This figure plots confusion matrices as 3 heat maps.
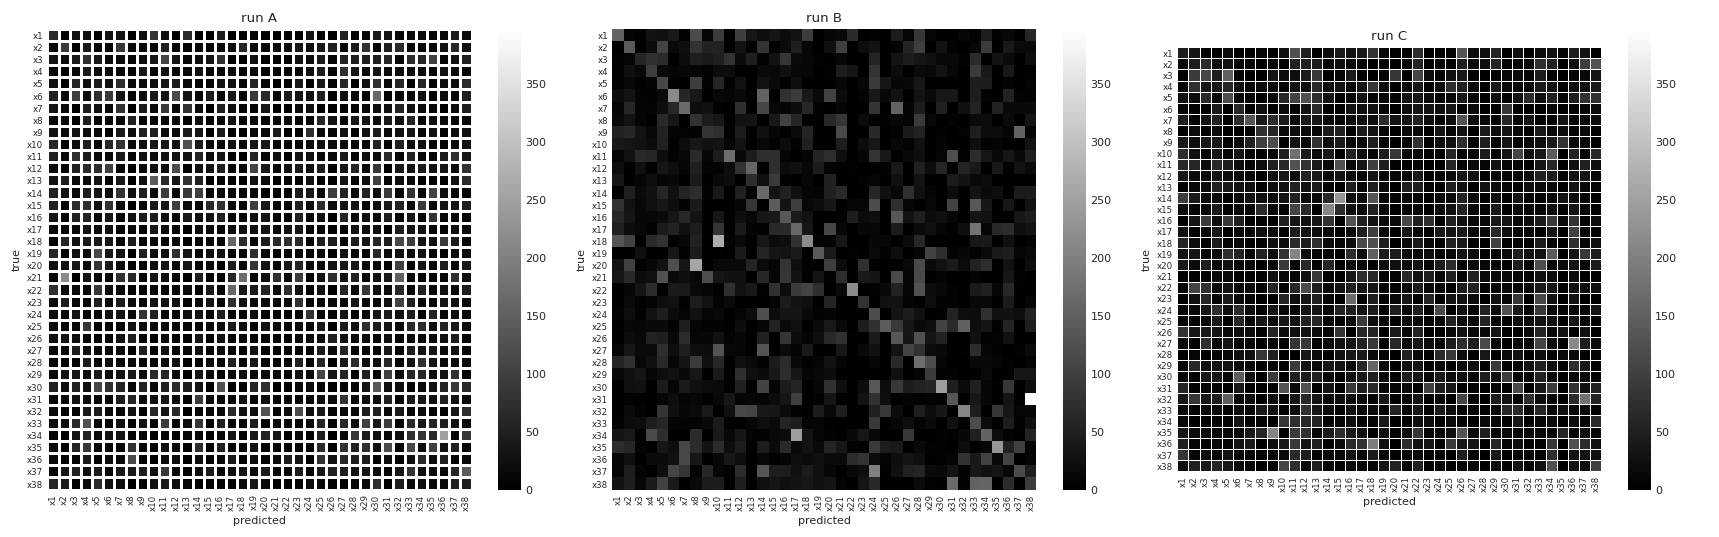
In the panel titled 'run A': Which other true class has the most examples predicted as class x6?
x12
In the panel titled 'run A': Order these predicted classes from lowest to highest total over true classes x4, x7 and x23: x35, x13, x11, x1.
x35, x1, x13, x11
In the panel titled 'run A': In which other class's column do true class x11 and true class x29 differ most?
x25
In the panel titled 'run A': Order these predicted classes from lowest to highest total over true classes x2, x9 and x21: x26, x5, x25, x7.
x5, x25, x26, x7
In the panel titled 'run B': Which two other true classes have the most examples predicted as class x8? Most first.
x20, x1
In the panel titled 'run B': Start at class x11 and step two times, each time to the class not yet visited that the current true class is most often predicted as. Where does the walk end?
x38
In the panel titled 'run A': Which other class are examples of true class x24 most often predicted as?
x9
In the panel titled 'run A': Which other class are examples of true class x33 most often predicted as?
x4
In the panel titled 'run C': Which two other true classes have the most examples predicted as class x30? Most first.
x24, x6
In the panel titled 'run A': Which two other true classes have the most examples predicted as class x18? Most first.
x21, x2
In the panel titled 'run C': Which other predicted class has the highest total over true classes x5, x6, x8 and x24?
x30
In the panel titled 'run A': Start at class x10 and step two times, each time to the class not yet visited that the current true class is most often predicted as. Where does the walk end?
x30
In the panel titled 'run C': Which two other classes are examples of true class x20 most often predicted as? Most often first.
x33, x10
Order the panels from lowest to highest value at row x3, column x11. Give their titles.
run C, run B, run A
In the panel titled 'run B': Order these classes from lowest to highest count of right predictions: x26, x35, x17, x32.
x26, x17, x32, x35
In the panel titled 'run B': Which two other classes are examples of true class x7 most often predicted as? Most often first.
x26, x14
